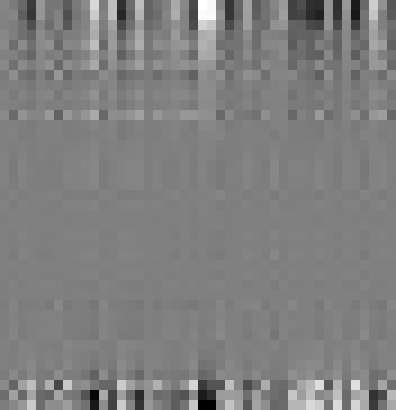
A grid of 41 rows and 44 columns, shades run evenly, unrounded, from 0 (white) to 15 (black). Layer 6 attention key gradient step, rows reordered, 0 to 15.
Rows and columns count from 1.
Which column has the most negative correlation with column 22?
28
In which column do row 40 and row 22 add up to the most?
11
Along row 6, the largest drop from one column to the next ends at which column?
23
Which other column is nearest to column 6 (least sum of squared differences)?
18
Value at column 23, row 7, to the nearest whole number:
6
